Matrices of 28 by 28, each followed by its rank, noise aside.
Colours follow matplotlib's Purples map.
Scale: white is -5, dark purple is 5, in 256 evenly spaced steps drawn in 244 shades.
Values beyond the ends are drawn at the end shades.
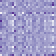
two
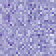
six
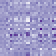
two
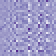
two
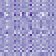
two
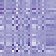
two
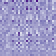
three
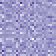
three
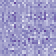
six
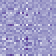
three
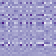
two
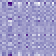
two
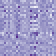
four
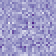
four
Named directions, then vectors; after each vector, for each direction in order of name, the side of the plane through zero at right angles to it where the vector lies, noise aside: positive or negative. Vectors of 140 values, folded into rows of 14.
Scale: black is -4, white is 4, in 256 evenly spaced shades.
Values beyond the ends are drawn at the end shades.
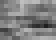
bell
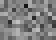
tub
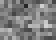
negative, positive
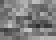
positive, negative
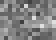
negative, negative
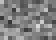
negative, positive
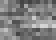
negative, negative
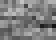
positive, positive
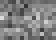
negative, positive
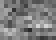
negative, positive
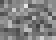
positive, negative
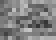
positive, negative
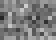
positive, negative
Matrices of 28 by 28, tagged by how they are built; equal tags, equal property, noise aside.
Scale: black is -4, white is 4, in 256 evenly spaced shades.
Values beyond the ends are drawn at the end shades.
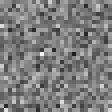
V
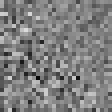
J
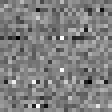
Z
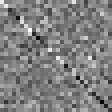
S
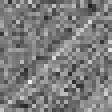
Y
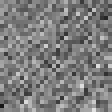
Y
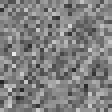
Y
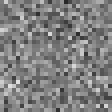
V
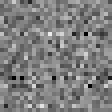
Z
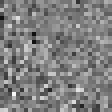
J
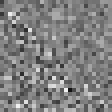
J
